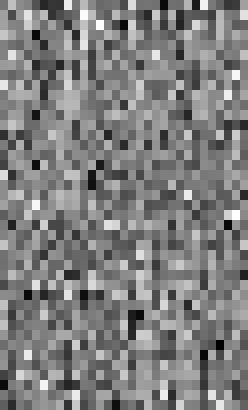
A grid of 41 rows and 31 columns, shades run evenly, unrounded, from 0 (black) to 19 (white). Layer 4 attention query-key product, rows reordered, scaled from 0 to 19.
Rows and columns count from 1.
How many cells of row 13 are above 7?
26
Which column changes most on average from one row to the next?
14
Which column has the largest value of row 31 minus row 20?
21
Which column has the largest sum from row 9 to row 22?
9
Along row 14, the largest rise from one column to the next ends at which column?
30
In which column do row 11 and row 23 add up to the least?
29
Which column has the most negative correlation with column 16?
17
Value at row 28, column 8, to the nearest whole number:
14
